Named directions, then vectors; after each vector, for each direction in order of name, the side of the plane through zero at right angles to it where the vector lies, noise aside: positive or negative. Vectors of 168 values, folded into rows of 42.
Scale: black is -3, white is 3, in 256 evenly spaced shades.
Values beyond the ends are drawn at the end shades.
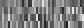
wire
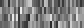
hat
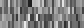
negative, positive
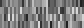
positive, positive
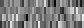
positive, positive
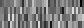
positive, positive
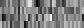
positive, negative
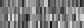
positive, positive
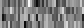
positive, negative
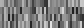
negative, negative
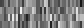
positive, positive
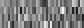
negative, negative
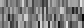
negative, negative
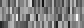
positive, negative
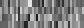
positive, negative
